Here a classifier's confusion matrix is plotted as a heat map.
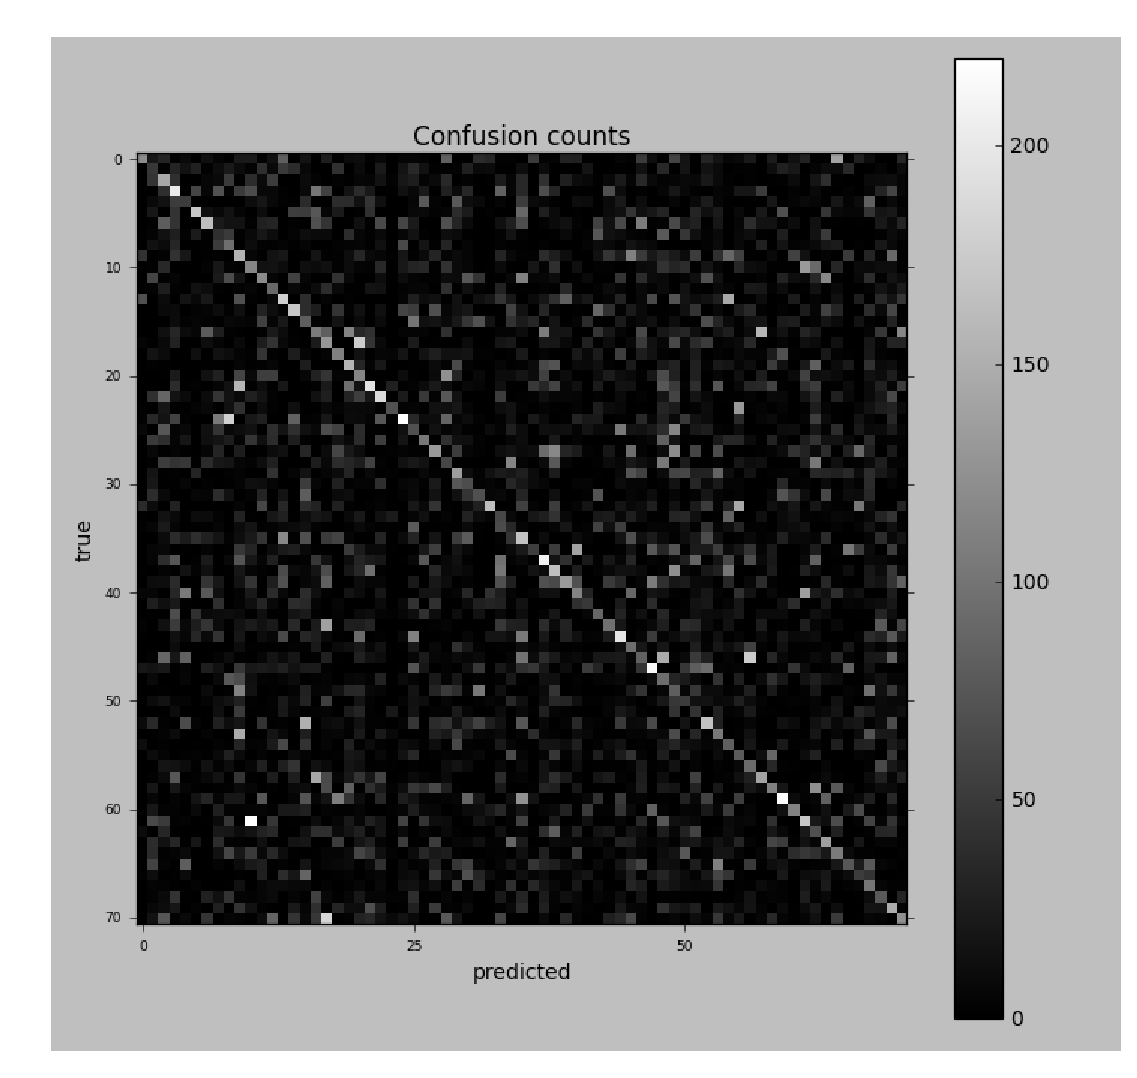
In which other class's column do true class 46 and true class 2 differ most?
56
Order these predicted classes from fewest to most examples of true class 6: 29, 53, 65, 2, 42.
65, 53, 29, 42, 2
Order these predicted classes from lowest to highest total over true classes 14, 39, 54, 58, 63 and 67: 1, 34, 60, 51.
60, 1, 51, 34
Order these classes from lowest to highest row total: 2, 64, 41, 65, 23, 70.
23, 41, 2, 64, 65, 70
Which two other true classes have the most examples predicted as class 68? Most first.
43, 56
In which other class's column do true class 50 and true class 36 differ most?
40
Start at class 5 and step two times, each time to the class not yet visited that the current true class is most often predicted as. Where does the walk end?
13
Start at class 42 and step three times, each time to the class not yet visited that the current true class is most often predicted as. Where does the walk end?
57
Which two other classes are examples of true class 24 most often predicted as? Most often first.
8, 7
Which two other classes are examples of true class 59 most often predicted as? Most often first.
35, 18
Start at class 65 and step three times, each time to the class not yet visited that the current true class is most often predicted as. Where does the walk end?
45
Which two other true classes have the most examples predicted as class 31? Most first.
49, 15
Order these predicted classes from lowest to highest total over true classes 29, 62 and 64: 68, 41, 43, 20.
41, 43, 68, 20
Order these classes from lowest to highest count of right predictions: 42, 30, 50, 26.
50, 30, 42, 26
